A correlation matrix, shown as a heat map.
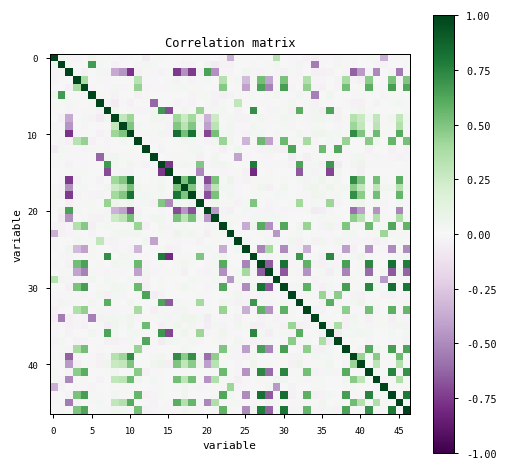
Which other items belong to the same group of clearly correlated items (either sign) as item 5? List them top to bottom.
1, 34
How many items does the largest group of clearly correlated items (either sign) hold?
13
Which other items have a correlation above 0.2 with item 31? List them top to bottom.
12, 35, 37
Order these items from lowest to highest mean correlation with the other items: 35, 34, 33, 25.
25, 34, 35, 33
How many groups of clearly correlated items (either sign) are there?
7
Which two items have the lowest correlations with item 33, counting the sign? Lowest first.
28, 25
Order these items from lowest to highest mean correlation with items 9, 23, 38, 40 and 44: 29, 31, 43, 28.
28, 29, 31, 43
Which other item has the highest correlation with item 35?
12
